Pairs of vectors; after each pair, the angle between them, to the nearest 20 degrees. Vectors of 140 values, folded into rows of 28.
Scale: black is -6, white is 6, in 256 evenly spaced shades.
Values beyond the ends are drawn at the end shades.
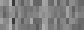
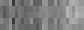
60 degrees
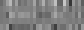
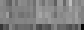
120 degrees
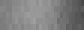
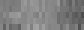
40 degrees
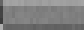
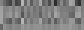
120 degrees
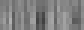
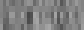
100 degrees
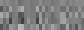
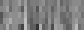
120 degrees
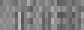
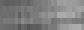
120 degrees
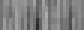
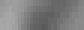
80 degrees
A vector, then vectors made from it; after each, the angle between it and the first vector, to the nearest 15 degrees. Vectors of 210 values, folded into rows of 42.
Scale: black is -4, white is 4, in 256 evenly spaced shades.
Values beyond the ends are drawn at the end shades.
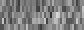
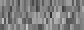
30 degrees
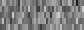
30 degrees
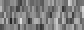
45 degrees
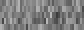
165 degrees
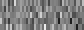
90 degrees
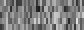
45 degrees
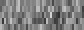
165 degrees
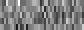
135 degrees
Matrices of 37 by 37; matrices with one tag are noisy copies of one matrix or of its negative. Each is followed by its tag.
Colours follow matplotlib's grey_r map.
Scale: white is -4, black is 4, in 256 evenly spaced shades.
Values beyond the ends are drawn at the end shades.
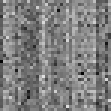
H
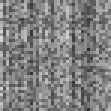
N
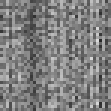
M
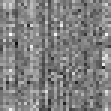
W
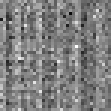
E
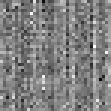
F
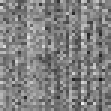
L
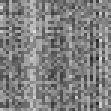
M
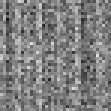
E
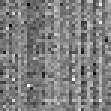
L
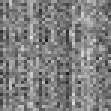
N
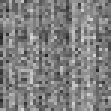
N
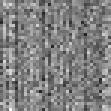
W
